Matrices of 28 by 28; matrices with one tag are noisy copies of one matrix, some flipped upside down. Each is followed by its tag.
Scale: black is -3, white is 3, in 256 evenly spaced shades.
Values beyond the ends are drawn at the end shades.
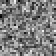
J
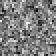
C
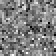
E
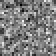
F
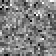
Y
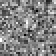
C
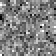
J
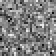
J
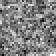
Y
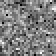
F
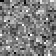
Y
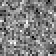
C
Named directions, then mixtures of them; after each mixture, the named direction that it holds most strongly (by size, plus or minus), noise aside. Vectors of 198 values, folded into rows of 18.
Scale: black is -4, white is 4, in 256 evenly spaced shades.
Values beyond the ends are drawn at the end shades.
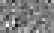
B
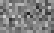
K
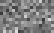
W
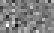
B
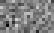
B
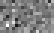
B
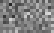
K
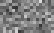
W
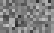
K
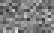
W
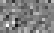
B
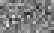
K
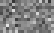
W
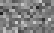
W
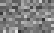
W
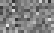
W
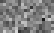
W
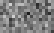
K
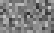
K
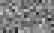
W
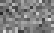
W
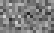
K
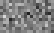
K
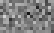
K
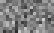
W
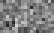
B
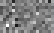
B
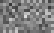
W
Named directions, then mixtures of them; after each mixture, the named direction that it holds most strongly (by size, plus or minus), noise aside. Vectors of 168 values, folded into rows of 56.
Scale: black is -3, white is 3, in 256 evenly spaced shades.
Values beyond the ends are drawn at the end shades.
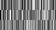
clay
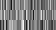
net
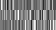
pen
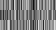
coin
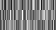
clay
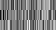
coin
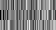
coin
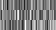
pen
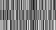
coin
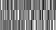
pen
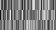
clay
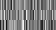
net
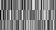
clay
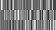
pen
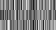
coin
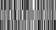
coin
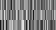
net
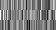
clay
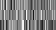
net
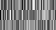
clay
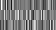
pen
